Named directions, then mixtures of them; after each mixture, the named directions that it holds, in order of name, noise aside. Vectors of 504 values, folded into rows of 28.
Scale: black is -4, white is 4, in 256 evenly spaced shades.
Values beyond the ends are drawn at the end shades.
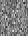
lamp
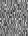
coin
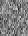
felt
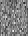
lamp.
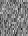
felt, lamp.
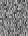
coin, lamp.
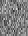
coin, felt.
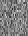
coin, lamp.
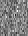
coin, lamp.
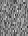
coin, felt, lamp.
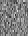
coin, felt, lamp.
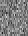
coin, felt, lamp.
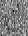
coin, felt, lamp.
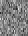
felt.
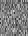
coin, lamp.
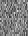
coin, lamp.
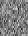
felt.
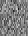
coin, felt.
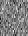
felt, lamp.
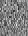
coin, felt.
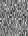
coin.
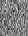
coin, felt.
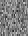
lamp.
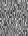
coin.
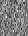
coin, felt, lamp.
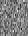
coin, felt, lamp.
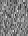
coin, felt, lamp.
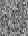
felt, lamp.
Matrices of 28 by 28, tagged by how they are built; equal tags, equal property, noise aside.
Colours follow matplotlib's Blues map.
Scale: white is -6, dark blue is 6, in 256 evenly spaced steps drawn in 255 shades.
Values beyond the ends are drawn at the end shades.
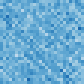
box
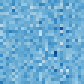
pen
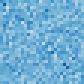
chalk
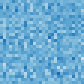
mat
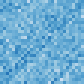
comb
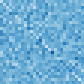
chalk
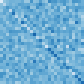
chalk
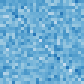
chalk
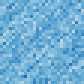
comb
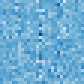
pen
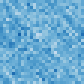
box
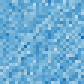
comb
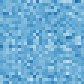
mat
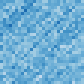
comb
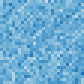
comb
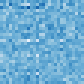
mat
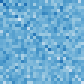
chalk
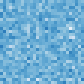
mat
